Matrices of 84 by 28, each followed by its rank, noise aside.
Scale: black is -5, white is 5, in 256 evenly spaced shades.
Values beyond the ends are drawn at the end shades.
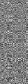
five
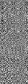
five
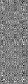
four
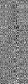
four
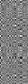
two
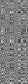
two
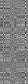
two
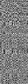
five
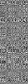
four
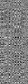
three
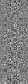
five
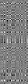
two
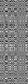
two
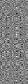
four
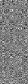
five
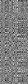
four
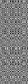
two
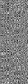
five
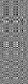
two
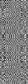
three
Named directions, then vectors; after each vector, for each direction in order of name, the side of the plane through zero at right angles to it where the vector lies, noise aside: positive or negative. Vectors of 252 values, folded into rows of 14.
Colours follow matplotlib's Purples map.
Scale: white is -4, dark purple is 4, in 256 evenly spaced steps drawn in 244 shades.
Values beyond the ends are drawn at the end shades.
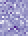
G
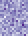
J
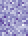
negative, negative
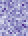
positive, positive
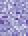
negative, negative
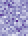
positive, positive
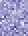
positive, negative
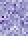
negative, positive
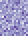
positive, negative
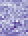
positive, negative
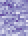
positive, positive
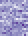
positive, positive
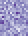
negative, negative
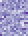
positive, negative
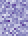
negative, positive
